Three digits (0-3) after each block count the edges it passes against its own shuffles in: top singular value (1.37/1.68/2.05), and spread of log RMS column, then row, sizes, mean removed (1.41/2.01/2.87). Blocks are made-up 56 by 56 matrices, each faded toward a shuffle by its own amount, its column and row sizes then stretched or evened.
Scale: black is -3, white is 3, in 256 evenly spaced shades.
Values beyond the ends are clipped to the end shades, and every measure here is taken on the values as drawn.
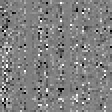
1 3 1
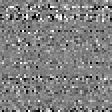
1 1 3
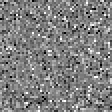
0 0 0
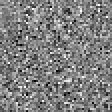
2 1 0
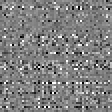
2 2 3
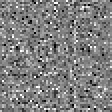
2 1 0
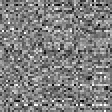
3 0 2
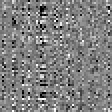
2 3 1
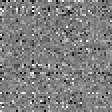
1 1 2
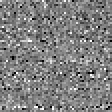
0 0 2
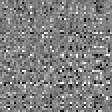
3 2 2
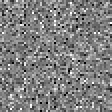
2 1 0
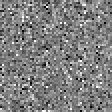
0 2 0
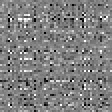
3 2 3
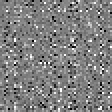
2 2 1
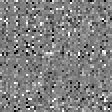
2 2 2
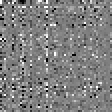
2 3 2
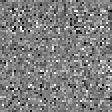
0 1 2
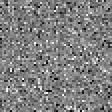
0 0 1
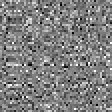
3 0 1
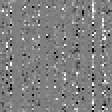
1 3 0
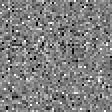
1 0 0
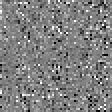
0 2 1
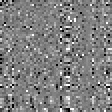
3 2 1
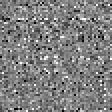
2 0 2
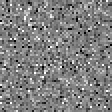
0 0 0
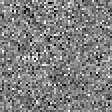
1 1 1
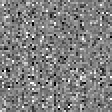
1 2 1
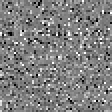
1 0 1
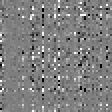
1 3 2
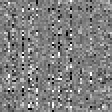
0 3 1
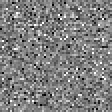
0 0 1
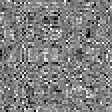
3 1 0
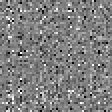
1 2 1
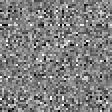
2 1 2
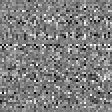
2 1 3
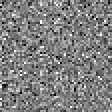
2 0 0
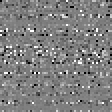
0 0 3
